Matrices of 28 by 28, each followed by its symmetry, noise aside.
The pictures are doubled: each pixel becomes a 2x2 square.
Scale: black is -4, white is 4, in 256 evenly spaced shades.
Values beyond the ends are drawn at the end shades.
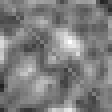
symmetric across the other diagonal.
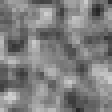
antisymmetric.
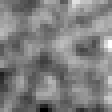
antisymmetric.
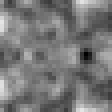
mirrored top to bottom.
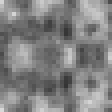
mirrored top to bottom.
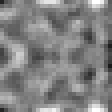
mirrored top to bottom.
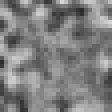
antisymmetric.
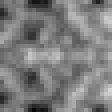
mirrored top to bottom.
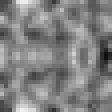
mirrored top to bottom.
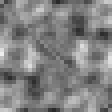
same after a half turn.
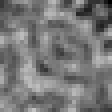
symmetric across the other diagonal.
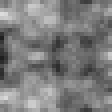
mirrored top to bottom.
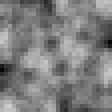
same after a half turn.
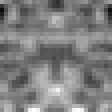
mirrored left to right.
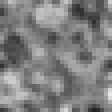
antisymmetric.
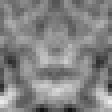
mirrored left to right.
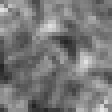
symmetric across the other diagonal.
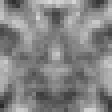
mirrored left to right.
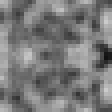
mirrored top to bottom.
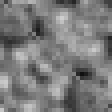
symmetric across the other diagonal.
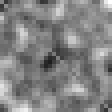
symmetric across the other diagonal.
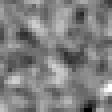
antisymmetric.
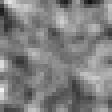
antisymmetric.
